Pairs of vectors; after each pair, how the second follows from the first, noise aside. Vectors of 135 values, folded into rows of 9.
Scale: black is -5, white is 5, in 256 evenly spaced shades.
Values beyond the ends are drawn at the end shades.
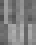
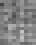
partly zeroed.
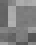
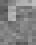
partly zeroed.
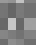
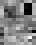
wrapped around, negated, scaled up.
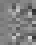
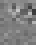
partly zeroed.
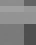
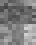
negated.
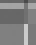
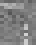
partly zeroed.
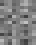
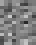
negated.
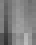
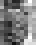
wrapped around, negated, scaled up.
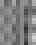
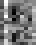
wrapped around, negated, scaled up.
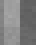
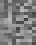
sign-scrambled.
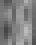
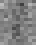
wrapped around, negated, partly zeroed.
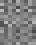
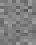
shrunk.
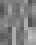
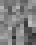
negated.
